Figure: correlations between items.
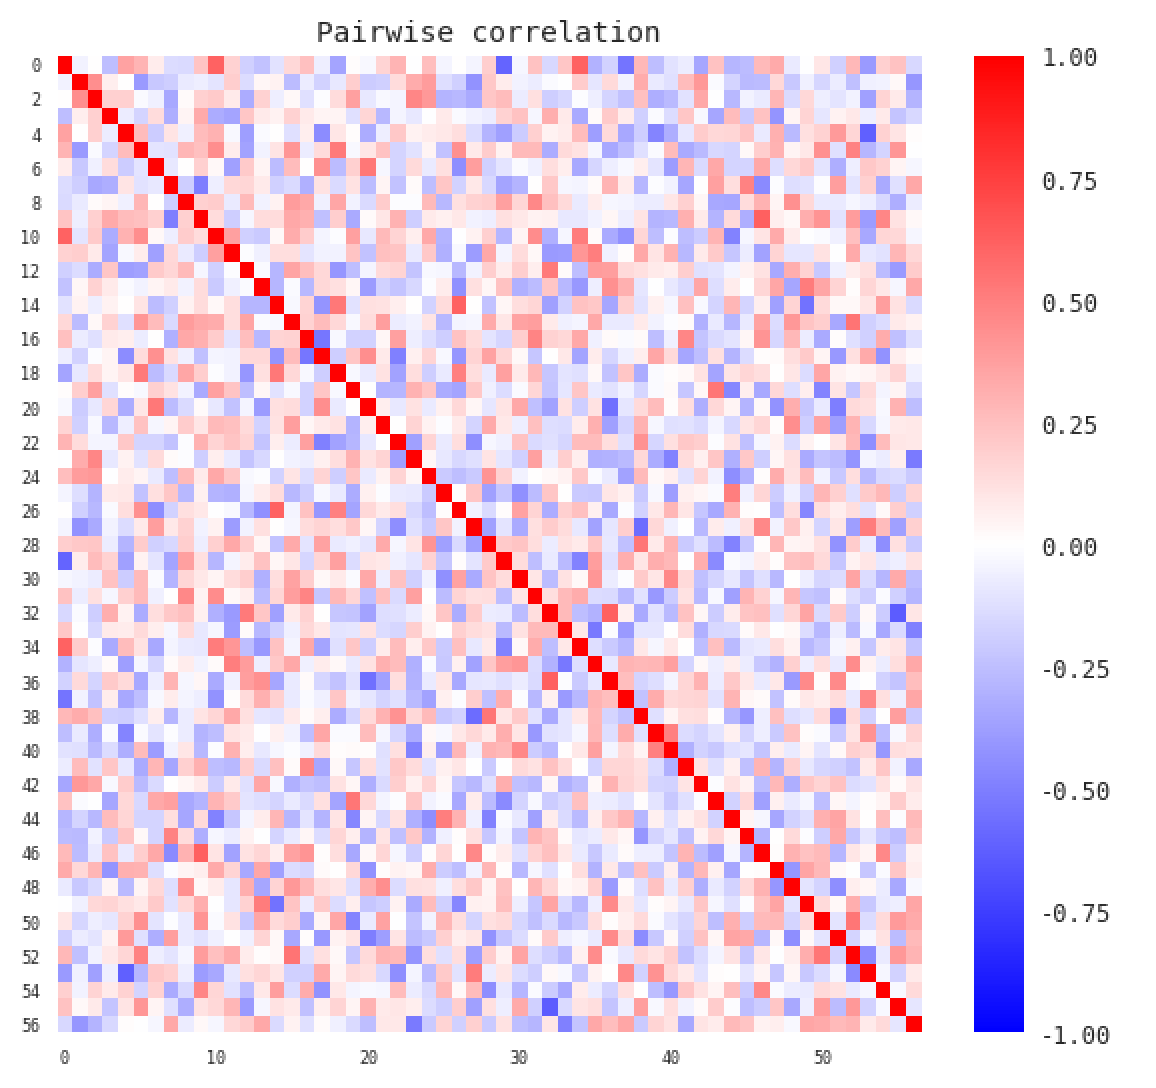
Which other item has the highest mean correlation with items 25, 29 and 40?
39
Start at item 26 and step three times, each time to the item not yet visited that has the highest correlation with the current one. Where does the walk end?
5
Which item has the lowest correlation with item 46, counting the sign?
7
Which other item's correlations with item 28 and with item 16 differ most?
17
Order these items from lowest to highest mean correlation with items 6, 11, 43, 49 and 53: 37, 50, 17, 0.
50, 0, 37, 17
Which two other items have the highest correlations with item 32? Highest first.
36, 12
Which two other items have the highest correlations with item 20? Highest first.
6, 17
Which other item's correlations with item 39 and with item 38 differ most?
27
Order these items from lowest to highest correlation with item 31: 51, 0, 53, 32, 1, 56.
56, 53, 1, 51, 32, 0
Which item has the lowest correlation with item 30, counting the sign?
25
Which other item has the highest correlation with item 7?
45
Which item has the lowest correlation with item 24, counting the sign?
44
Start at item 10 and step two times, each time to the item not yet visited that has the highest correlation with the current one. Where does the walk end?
34
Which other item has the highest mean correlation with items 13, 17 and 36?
49
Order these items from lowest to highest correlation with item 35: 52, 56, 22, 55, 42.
42, 55, 22, 56, 52
